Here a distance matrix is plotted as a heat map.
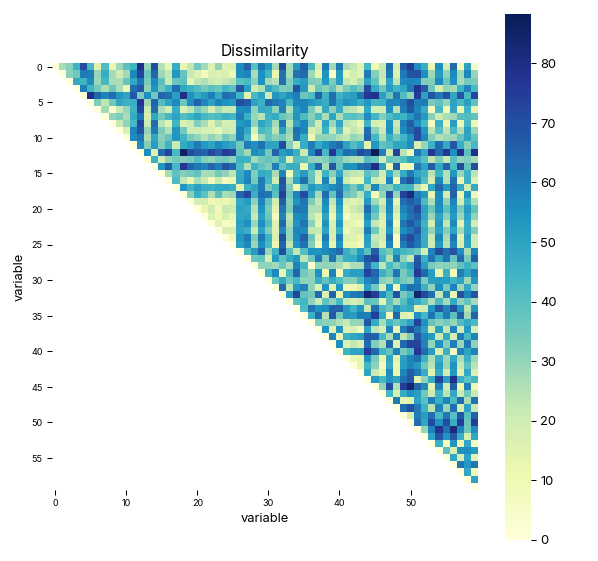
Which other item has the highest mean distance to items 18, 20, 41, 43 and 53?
12
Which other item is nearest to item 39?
1
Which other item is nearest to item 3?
10
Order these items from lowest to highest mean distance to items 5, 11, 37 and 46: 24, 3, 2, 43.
43, 24, 2, 3
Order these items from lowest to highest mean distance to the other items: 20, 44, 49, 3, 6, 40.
6, 20, 3, 40, 49, 44
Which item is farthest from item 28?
51
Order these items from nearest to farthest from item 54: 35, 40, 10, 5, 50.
40, 10, 5, 35, 50
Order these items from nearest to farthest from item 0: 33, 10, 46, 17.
46, 33, 10, 17
